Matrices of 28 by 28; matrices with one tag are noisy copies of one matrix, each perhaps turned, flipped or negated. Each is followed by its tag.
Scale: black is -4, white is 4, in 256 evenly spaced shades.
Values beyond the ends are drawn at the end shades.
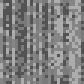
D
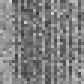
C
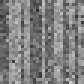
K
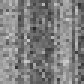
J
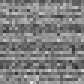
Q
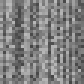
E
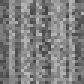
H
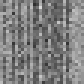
C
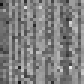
E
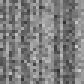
K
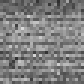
C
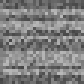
H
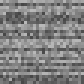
E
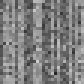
Q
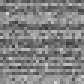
E
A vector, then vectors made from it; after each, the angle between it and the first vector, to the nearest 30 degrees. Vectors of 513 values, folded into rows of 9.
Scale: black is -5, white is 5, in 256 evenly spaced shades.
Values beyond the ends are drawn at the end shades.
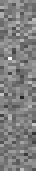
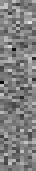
60 degrees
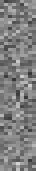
120 degrees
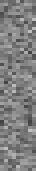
90 degrees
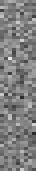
30 degrees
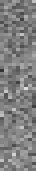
90 degrees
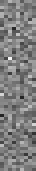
30 degrees
